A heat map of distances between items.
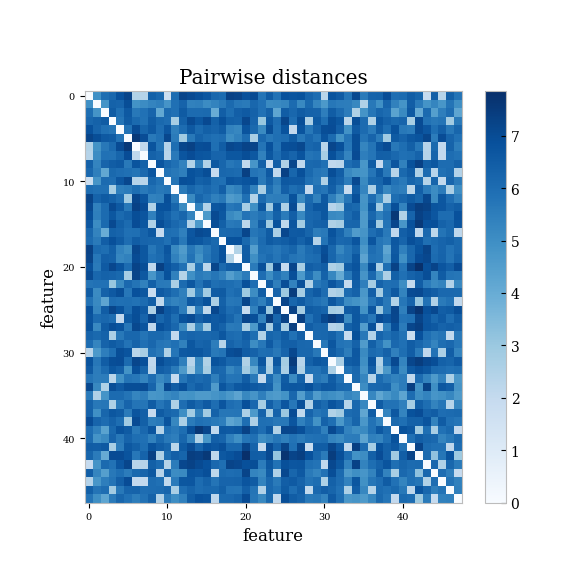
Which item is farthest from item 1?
5
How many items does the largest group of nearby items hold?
10
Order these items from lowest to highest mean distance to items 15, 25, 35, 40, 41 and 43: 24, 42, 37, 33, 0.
37, 33, 0, 24, 42
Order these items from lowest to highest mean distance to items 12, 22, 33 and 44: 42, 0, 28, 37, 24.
28, 24, 42, 37, 0
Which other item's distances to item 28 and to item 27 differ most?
41
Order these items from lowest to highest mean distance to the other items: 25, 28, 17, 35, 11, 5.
35, 11, 28, 25, 5, 17
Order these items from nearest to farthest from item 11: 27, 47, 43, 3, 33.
33, 3, 47, 43, 27
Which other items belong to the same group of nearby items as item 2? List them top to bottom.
34
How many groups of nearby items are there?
11
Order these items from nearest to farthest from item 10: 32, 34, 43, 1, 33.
43, 1, 33, 32, 34
